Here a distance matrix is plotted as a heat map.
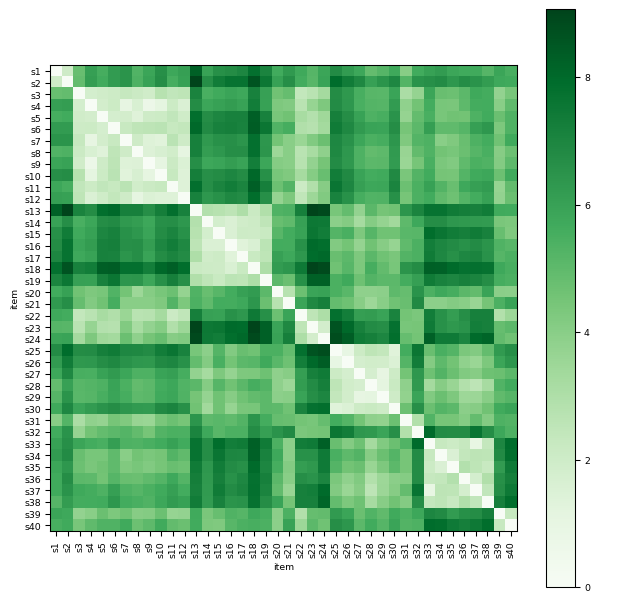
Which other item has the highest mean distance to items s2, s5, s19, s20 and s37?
s18
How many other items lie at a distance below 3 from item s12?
10
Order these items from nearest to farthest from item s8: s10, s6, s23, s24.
s10, s6, s23, s24
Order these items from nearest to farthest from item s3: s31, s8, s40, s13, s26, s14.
s8, s31, s40, s14, s26, s13
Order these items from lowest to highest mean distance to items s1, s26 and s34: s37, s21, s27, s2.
s37, s27, s21, s2
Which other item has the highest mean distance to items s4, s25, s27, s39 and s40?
s2
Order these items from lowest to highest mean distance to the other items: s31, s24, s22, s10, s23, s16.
s31, s10, s22, s16, s23, s24
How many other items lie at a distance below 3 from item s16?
6
